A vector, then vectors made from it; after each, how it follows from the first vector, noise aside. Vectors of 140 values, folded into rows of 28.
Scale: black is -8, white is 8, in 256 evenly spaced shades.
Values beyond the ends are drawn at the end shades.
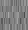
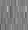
reversed, negated, partly zeroed.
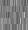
negated.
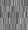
negated.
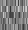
reversed, negated, scaled up.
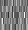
negated, scaled up.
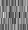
reversed, negated, scaled up.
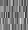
negated, scaled up.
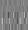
negated, partly zeroed.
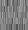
wrapped around.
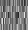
negated, scaled up.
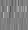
reversed, negated, partly zeroed.
